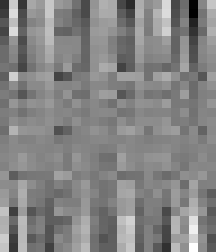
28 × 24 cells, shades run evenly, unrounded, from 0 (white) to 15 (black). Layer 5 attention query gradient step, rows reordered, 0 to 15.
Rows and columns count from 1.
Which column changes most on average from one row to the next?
2
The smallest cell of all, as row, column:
28, 22
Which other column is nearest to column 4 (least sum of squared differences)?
5
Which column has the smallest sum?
6
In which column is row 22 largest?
24
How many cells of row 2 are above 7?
13
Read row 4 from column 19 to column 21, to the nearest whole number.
3 9 8
